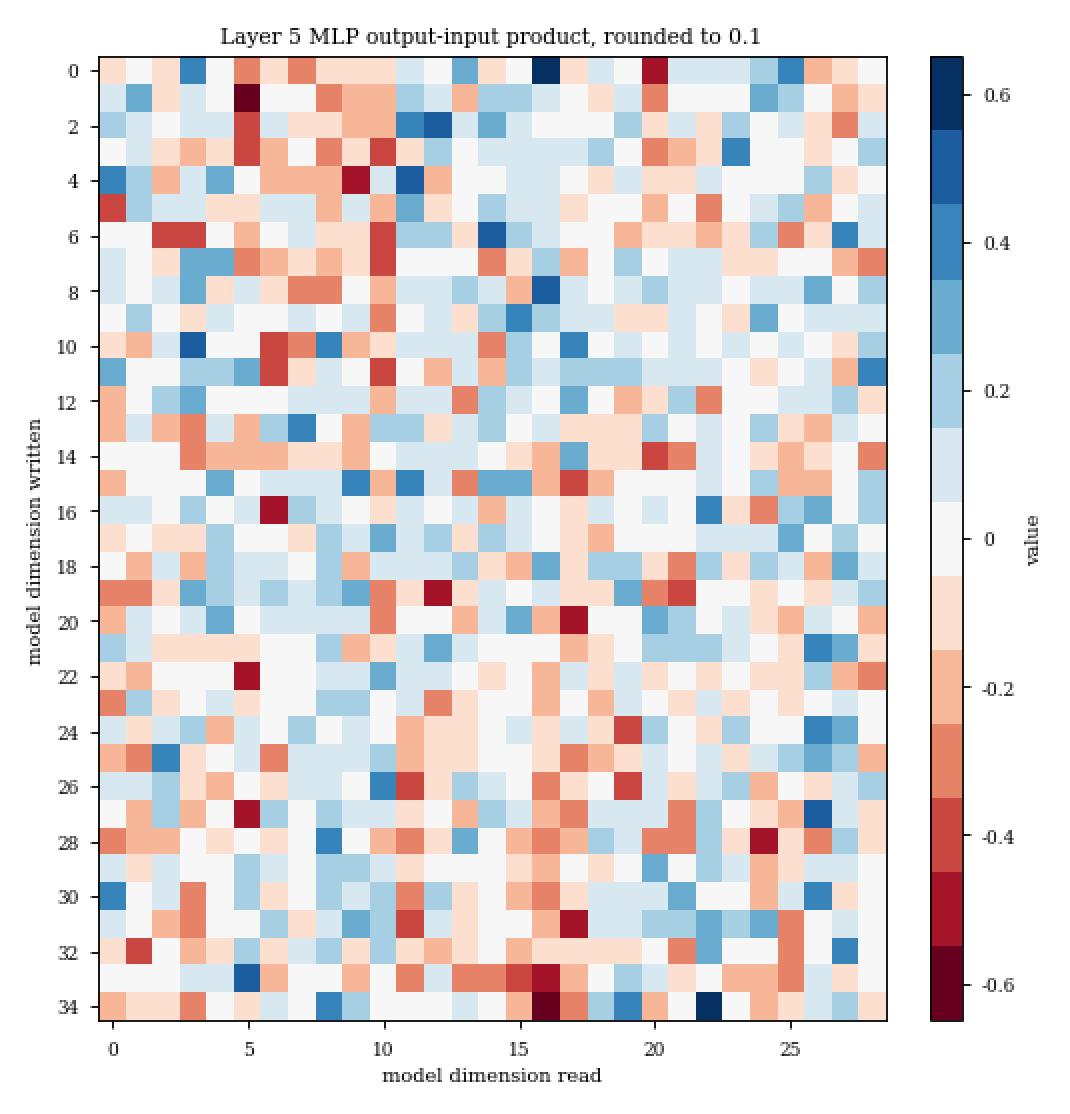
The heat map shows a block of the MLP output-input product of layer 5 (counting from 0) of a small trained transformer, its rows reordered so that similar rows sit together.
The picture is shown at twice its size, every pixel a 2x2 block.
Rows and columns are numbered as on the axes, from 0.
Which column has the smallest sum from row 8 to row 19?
10
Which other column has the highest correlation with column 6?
14
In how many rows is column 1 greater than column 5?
17
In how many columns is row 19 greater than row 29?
12
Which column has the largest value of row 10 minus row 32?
3
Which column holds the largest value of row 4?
11
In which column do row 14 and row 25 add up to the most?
2
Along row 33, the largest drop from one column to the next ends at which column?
6
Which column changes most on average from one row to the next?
0
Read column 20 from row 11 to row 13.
0.1 -0.1 0.2
